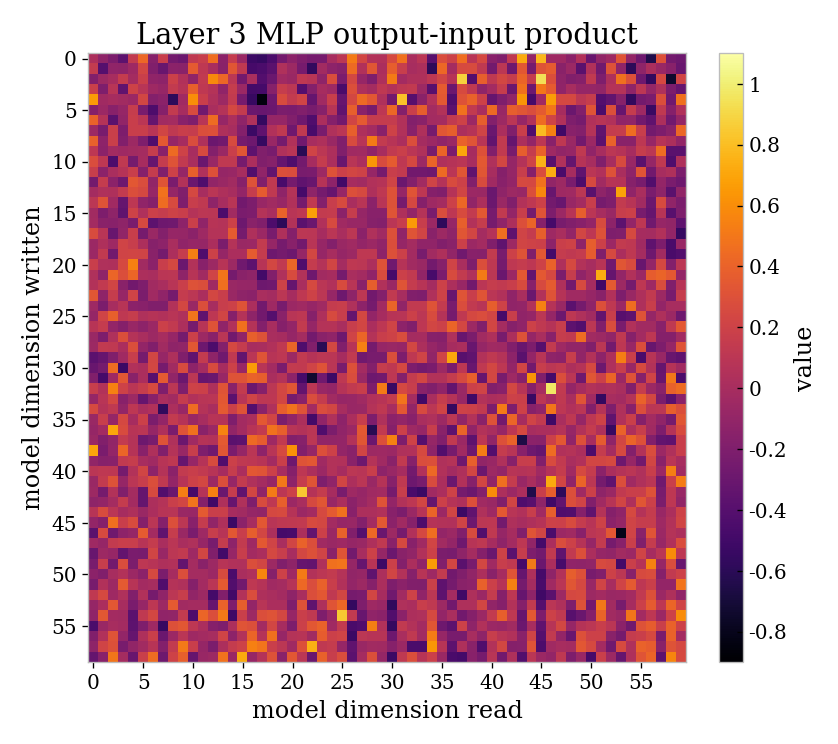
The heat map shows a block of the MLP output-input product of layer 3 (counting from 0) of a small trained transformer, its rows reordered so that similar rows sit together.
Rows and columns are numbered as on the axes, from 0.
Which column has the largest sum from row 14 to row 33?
45
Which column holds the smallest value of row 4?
17
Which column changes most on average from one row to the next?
46
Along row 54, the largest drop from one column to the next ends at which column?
14
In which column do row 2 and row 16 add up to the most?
37
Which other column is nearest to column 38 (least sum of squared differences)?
33
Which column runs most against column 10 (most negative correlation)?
54
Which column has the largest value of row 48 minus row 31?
22
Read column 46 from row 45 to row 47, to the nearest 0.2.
0.2 -0.4 0
